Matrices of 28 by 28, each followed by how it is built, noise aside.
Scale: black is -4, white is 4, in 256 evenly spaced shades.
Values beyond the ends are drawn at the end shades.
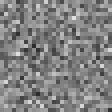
noise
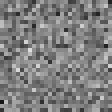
repeating columns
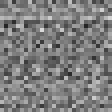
repeating columns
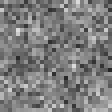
smooth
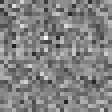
repeating columns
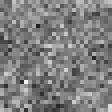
smooth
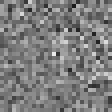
upper triangular
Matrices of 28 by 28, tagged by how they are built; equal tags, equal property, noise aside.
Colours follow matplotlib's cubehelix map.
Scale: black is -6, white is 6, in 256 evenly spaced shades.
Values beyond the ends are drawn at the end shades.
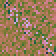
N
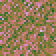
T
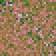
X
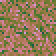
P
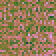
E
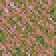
P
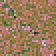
N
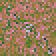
N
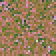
N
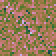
N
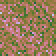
P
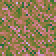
P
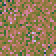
X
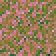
T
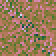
N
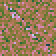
N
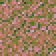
T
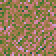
T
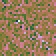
N
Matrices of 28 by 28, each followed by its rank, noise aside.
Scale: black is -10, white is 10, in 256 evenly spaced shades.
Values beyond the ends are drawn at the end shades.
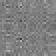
four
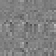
three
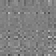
two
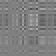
one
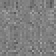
three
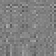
two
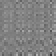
two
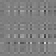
one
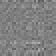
three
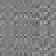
two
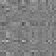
three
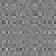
two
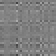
one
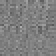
four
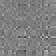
two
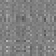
two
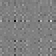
one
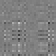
one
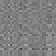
two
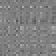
three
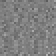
four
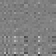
one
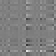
one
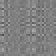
one
